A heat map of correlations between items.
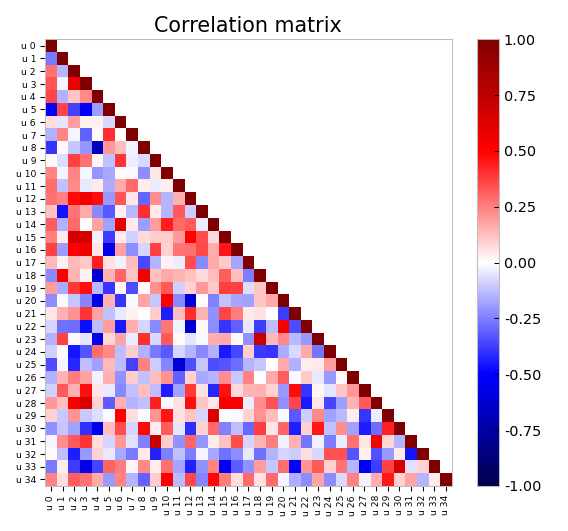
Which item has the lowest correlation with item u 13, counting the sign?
u 1
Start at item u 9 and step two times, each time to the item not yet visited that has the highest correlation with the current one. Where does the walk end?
u 28
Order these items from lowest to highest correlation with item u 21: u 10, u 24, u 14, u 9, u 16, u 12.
u 10, u 14, u 24, u 9, u 16, u 12
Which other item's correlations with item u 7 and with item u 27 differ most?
u 3
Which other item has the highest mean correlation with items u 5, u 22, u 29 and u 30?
u 33
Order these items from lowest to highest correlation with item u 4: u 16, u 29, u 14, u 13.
u 13, u 29, u 16, u 14
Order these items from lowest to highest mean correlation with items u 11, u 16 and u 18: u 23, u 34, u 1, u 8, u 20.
u 20, u 34, u 1, u 8, u 23
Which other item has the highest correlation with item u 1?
u 18
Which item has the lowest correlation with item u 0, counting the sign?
u 5
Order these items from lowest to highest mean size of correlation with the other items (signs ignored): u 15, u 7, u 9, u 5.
u 7, u 9, u 5, u 15
